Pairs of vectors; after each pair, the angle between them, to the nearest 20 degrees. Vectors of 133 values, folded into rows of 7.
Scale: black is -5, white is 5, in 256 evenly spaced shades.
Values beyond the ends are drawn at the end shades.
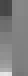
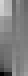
160 degrees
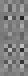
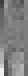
80 degrees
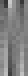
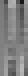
40 degrees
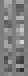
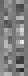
20 degrees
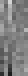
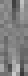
80 degrees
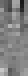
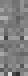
100 degrees
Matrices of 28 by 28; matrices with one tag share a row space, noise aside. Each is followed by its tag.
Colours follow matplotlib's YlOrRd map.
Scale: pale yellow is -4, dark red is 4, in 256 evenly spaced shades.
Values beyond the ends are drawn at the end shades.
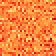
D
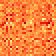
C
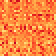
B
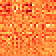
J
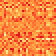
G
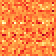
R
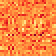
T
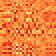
J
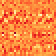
B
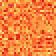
B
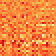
R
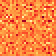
C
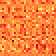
R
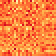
J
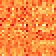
R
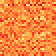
T
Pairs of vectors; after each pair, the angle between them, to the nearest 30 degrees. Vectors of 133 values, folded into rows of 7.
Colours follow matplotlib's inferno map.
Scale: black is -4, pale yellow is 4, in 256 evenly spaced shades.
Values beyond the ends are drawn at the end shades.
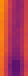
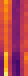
60 degrees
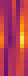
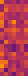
90 degrees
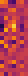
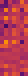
90 degrees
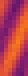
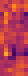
120 degrees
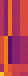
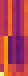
30 degrees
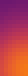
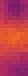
90 degrees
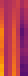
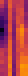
120 degrees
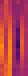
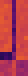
90 degrees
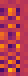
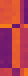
90 degrees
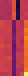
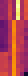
150 degrees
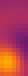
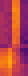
60 degrees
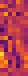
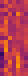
150 degrees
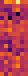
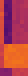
90 degrees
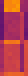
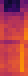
120 degrees
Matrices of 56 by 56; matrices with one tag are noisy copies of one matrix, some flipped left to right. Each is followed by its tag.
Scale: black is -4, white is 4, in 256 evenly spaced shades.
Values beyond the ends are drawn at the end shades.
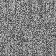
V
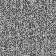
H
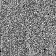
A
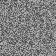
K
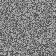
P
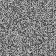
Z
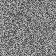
K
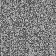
A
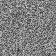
K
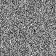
A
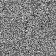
P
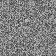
Z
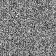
Z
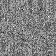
V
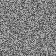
P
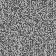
Z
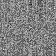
V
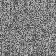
V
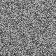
P
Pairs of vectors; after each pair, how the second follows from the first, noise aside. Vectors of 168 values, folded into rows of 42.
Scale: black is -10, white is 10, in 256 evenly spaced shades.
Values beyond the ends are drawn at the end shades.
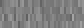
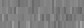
partly zeroed.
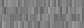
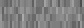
reversed, negated.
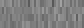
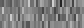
negated, scaled up.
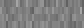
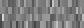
reversed, scaled up.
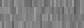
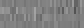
partly zeroed.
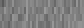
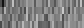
scaled up.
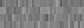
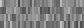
negated, scaled up.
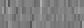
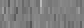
partly zeroed.
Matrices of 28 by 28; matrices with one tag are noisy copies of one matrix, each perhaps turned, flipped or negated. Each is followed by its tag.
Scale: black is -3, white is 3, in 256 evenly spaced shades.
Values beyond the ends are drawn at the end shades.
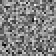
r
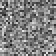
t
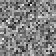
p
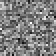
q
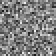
r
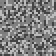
p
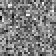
p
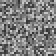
p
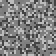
r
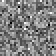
q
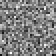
p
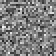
t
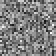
t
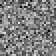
r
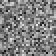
r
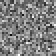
r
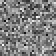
r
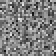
r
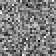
p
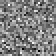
p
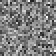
q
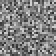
p
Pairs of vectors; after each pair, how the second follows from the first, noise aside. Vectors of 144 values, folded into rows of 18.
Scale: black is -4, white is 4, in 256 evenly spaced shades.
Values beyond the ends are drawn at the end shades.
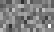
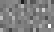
partly zeroed.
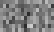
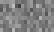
wrapped around, negated, shrunk.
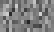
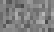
wrapped around, shrunk.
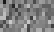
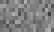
wrapped around, shrunk.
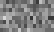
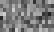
reversed, negated.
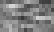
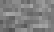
reversed, shrunk.
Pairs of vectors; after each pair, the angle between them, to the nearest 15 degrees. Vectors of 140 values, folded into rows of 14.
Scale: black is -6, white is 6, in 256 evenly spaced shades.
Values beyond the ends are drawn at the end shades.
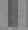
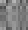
120 degrees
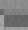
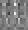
105 degrees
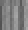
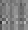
45 degrees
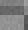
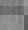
15 degrees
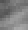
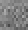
120 degrees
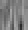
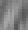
105 degrees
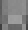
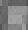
60 degrees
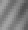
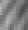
15 degrees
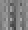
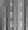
105 degrees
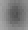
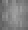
150 degrees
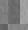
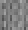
75 degrees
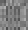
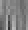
105 degrees
